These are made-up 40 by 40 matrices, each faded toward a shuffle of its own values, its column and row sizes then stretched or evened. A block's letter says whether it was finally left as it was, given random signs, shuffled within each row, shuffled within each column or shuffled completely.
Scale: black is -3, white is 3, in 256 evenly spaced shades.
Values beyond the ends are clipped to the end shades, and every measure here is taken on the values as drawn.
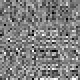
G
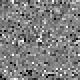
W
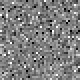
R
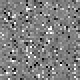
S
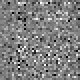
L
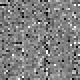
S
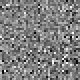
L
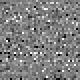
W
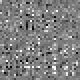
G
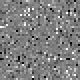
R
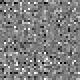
G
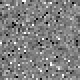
R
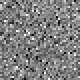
R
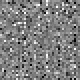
S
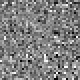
L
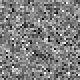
R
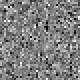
S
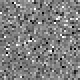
R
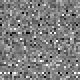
W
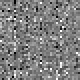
S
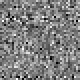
W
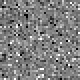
R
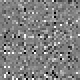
G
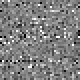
W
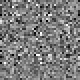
L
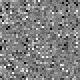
S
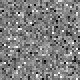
R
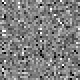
S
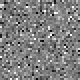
R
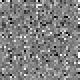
L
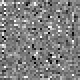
S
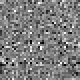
L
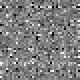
L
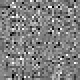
G
